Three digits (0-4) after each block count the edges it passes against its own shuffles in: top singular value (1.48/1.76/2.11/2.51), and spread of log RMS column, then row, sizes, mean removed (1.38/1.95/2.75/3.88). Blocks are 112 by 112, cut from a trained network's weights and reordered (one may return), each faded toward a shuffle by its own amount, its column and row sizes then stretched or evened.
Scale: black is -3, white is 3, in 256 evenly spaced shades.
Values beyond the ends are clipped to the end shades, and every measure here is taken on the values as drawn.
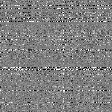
1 1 4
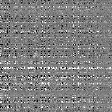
3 3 4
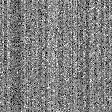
3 0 0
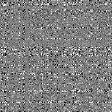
1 3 4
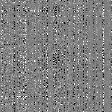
1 4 2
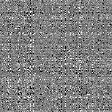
2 3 2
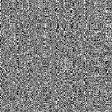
3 3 1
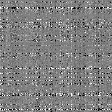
3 2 4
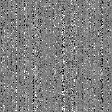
0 4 0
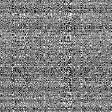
3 3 1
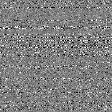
0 1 4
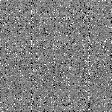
0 2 1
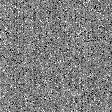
0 0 0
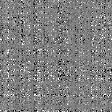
1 3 3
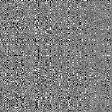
3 4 3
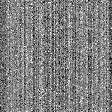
4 2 0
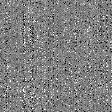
0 3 1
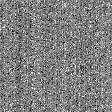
1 1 0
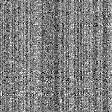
4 0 2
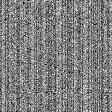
4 0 0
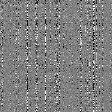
2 4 1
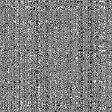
3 3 3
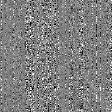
1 4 1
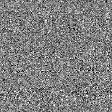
0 1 2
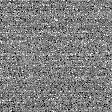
1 0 0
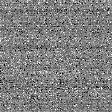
1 1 1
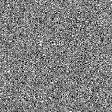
1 0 2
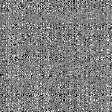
2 2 3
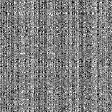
4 0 3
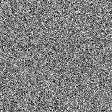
1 0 1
